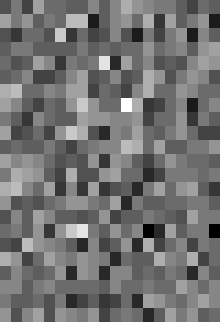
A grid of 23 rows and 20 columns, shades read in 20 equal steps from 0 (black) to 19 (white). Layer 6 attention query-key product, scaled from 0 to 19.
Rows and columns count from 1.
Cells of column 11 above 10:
4
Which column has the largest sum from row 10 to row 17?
7
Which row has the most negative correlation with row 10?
16
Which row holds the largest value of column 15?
19
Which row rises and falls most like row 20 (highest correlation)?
3
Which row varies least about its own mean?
21
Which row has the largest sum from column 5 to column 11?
17
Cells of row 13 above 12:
2
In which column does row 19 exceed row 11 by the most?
1
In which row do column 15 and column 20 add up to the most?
11
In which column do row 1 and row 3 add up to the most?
6
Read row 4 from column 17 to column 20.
10 7 11 12
